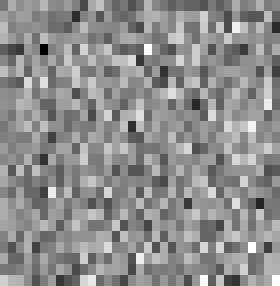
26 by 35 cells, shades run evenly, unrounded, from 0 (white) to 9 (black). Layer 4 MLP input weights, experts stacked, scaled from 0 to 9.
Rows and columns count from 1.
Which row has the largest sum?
5
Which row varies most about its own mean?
26
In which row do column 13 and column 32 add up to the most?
2
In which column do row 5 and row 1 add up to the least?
19
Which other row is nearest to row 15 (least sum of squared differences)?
18
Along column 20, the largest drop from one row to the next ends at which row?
24
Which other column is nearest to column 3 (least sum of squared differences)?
1
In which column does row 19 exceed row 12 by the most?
32
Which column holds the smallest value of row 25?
31
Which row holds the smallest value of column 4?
8
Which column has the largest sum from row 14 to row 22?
6
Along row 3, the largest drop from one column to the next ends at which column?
30
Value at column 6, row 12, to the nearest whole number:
2
